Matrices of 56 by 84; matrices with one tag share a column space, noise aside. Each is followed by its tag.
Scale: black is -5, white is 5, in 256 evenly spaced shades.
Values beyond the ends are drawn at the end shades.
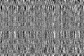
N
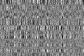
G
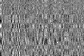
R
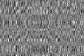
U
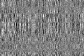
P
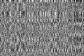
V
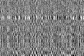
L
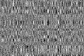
U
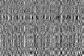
L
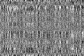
N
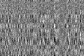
R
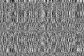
V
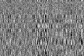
R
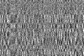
R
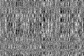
P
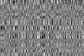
G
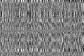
V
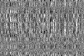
P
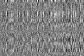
V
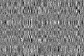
U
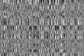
G
